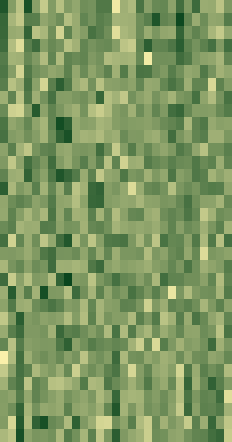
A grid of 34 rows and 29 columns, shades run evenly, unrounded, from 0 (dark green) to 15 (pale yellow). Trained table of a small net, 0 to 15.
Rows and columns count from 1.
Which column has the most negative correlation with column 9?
20
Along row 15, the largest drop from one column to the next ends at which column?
12
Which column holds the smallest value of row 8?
13
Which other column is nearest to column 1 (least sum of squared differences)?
21
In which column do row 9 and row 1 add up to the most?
3
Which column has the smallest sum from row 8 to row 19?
7
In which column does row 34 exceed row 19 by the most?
29
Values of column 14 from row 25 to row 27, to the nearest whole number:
7 10 6
